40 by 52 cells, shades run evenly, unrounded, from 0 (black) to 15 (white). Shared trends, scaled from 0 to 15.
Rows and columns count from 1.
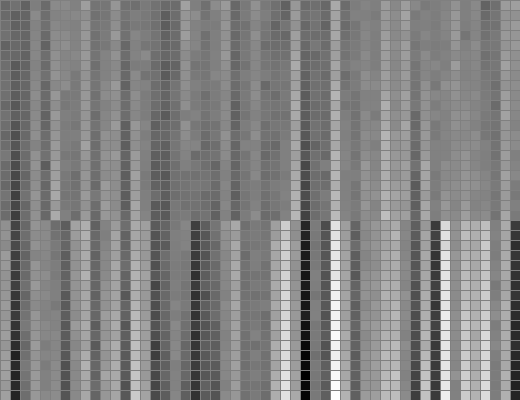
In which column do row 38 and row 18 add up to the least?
31
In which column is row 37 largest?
34
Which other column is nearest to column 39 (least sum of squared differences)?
51
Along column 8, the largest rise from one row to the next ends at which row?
23
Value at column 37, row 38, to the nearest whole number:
9
